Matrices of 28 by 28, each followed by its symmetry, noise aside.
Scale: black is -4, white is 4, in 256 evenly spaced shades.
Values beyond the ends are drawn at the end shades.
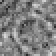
symmetric.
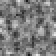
same after a half turn.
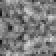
mirrored top to bottom.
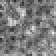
symmetric.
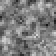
symmetric.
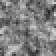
antisymmetric.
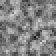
symmetric.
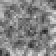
symmetric.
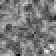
symmetric.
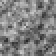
symmetric.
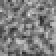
antisymmetric.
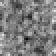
same after a half turn.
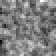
antisymmetric.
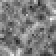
symmetric.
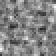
same after a half turn.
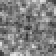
same after a half turn.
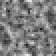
same after a half turn.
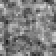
antisymmetric.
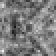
mirrored top to bottom.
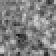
antisymmetric.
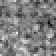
antisymmetric.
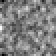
mirrored top to bottom.
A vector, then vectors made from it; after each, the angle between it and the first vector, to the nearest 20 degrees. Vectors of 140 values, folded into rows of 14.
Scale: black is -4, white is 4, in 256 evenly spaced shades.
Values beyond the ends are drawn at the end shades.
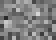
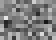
160 degrees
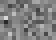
140 degrees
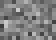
20 degrees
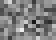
80 degrees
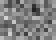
120 degrees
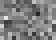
160 degrees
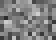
20 degrees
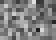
100 degrees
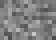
60 degrees
